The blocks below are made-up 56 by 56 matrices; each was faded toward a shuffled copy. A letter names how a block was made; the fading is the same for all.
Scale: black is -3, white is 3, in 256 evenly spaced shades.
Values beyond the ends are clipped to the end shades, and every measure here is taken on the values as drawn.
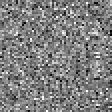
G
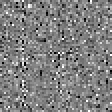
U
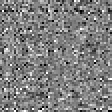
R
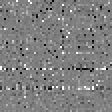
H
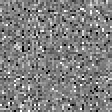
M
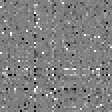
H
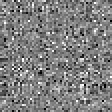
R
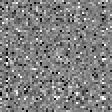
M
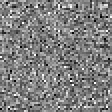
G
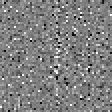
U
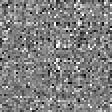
R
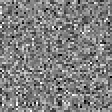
G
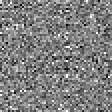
G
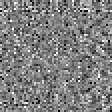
R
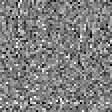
G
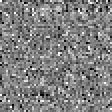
R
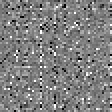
M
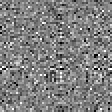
R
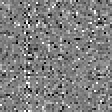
U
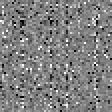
M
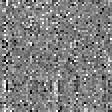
M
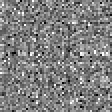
G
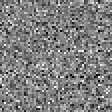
G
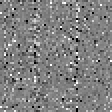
U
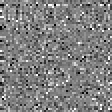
R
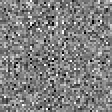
G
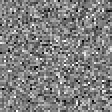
G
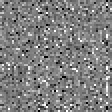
U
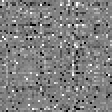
H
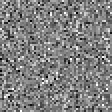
G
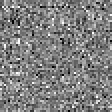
G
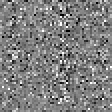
M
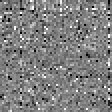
M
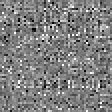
R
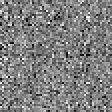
G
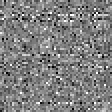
R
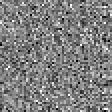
G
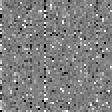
U
